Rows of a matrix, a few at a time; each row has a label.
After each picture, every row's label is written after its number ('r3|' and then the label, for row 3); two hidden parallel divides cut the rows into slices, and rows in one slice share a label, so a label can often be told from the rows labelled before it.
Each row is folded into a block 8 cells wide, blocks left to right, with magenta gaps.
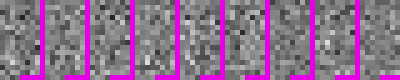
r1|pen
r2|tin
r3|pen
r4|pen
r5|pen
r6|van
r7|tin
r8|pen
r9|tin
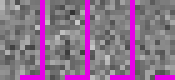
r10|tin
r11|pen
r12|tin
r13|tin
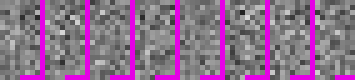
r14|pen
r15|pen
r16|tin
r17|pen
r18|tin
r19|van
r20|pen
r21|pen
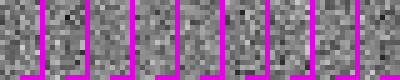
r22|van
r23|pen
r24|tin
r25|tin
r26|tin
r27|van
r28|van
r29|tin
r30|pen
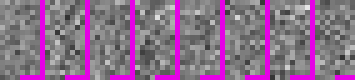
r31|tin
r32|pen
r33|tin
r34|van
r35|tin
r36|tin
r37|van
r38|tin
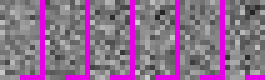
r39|tin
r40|tin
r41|pen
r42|pen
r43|tin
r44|pen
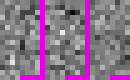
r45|pen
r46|pen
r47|tin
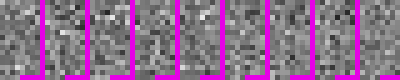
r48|van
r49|pen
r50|van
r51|van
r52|van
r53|pen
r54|pen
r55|pen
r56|tin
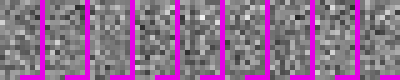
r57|pen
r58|pen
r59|tin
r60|van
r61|van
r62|van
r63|van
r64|pen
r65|van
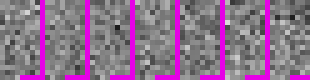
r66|van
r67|tin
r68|tin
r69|tin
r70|tin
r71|pen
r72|pen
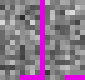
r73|pen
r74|van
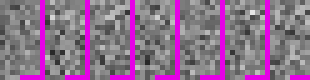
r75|tin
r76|van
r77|van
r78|van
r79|tin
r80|van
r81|van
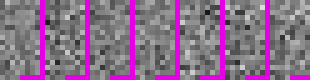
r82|tin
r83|van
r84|tin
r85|tin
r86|pen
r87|van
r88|van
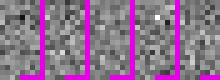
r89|pen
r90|pen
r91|tin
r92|van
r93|pen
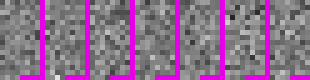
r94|tin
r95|tin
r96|pen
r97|tin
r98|tin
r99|pen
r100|pen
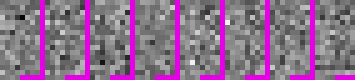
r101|pen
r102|pen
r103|van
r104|tin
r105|pen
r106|pen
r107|van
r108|pen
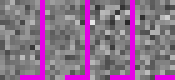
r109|tin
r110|tin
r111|pen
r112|pen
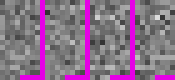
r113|tin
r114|tin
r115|van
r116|van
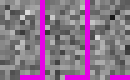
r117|van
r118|van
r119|pen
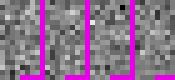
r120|van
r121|van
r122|pen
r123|pen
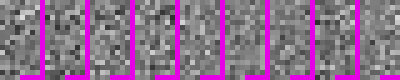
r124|van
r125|van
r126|pen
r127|pen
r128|pen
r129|tin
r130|tin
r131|van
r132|van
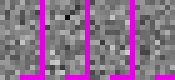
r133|tin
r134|pen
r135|van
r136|tin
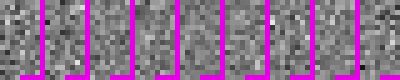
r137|van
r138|van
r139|tin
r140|tin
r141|tin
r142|tin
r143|pen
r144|tin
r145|pen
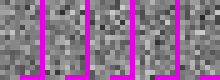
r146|tin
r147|van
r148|van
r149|pen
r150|pen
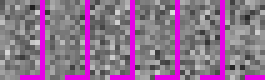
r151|pen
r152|tin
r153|van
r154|pen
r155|van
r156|pen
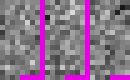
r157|van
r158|van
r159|pen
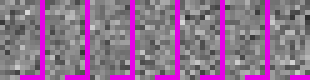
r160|van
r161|tin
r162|tin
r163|tin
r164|pen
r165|tin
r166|pen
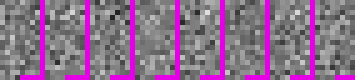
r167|pen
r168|van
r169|pen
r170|tin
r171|van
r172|tin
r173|van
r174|pen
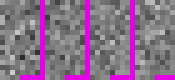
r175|pen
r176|tin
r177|tin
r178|tin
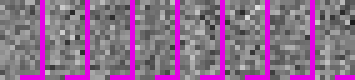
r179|tin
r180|pen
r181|pen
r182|tin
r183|pen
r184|van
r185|van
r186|pen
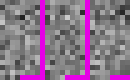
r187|pen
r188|van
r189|pen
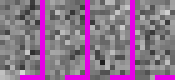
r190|pen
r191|pen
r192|van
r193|van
